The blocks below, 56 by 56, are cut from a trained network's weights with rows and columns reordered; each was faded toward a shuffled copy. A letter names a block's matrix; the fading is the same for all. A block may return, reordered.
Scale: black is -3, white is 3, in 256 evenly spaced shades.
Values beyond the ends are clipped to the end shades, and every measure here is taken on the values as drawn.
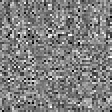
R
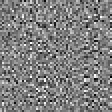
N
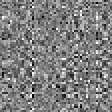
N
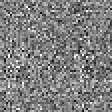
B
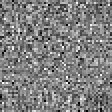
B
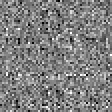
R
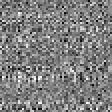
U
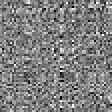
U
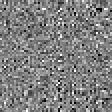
R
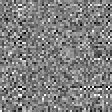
U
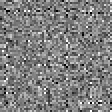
R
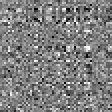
U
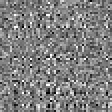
U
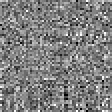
B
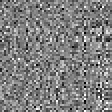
N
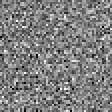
B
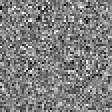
B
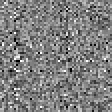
R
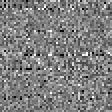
R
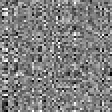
N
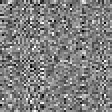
N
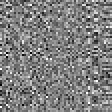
N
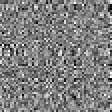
U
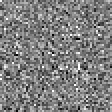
B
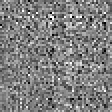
R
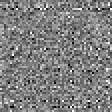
R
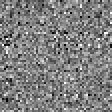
R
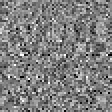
B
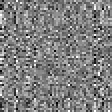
N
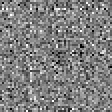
R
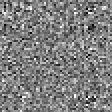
B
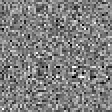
B
